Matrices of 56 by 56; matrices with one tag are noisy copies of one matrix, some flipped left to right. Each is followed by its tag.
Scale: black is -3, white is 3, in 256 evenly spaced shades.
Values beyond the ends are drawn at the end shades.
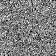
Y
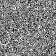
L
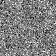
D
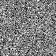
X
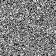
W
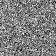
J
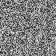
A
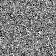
L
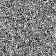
Y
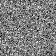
L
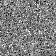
L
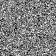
X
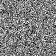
Y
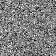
J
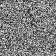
D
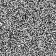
D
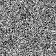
D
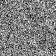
D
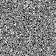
A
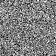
W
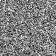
J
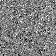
J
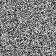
J
